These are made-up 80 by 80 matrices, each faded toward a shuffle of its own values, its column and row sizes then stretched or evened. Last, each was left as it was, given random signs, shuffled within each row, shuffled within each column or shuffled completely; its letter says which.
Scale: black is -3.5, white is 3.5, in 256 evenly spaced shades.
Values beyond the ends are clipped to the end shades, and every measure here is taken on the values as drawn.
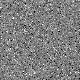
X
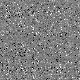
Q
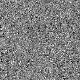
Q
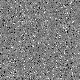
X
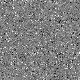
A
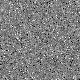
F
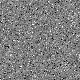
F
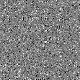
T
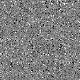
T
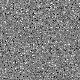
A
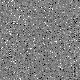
X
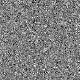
Q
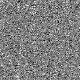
T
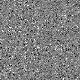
T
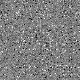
Q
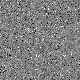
F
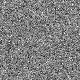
F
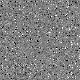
Q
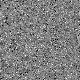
X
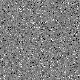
Q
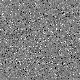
A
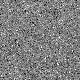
F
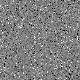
X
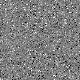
Q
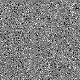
T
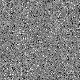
X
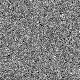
F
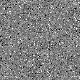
Q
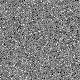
F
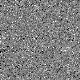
Q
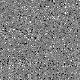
T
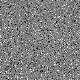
X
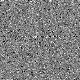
A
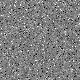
F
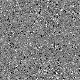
Q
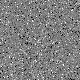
F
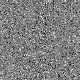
X
